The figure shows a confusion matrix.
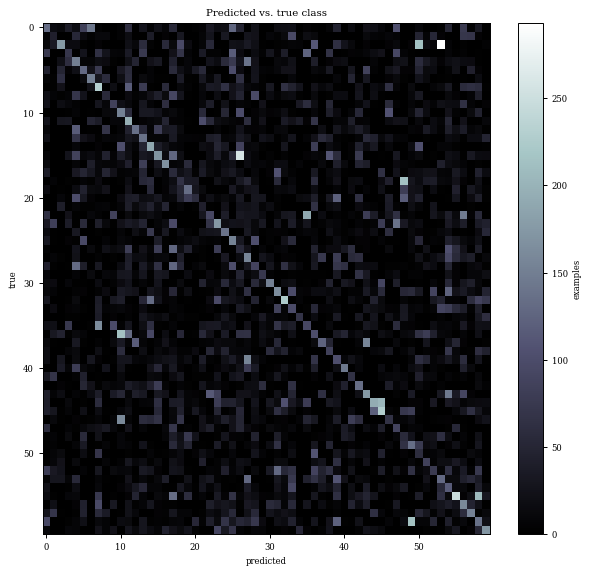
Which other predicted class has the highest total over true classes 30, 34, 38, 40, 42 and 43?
54
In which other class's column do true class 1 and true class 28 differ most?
17
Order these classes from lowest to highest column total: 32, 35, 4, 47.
35, 47, 32, 4
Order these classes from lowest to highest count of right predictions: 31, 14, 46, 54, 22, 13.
46, 22, 54, 13, 31, 14
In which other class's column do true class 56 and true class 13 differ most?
7
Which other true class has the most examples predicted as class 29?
42
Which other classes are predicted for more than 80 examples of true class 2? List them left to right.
18, 36, 50, 53
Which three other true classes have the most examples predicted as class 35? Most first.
22, 3, 44
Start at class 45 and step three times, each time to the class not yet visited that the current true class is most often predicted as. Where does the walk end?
14
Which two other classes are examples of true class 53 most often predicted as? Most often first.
27, 39
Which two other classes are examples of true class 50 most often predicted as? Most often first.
36, 7
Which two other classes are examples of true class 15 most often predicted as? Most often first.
26, 17
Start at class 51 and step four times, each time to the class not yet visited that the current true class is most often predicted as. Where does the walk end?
33
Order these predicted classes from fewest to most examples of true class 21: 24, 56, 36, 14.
56, 24, 14, 36
